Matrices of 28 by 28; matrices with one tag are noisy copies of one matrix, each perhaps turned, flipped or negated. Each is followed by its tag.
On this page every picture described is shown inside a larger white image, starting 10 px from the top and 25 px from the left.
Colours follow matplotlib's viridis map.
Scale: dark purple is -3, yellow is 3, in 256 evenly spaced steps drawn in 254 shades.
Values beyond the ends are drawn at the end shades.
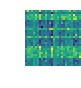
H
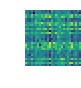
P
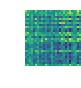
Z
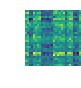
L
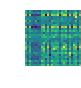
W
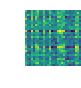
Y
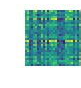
P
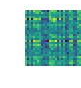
P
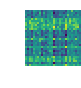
H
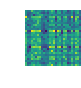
Y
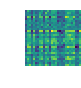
Y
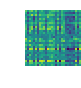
W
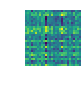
Y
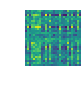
W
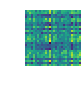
P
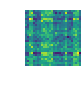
L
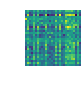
W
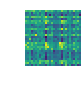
Y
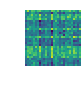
H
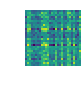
Y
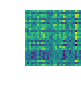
W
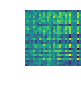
Z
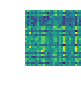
W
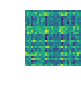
Y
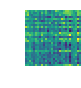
Z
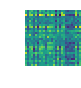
W
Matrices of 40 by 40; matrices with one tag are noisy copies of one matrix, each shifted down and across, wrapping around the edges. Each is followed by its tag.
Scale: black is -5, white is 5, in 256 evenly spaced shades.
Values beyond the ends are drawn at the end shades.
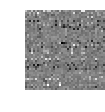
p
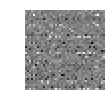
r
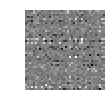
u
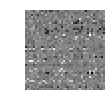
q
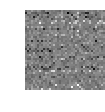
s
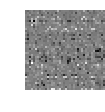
q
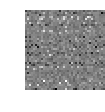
s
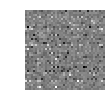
r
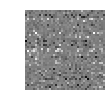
s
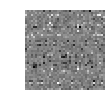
q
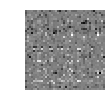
q
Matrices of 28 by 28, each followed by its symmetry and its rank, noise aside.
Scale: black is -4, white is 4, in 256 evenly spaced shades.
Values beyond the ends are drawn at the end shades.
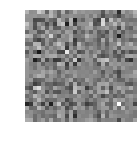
symmetric, rank four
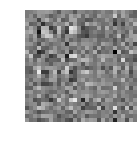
no symmetry, rank four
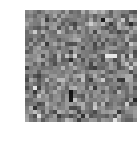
antisymmetric, rank eight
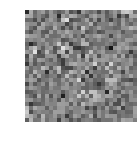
symmetric, rank eight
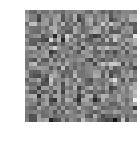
antisymmetric, rank four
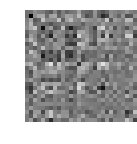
symmetric, rank four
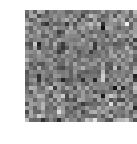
no symmetry, rank eight
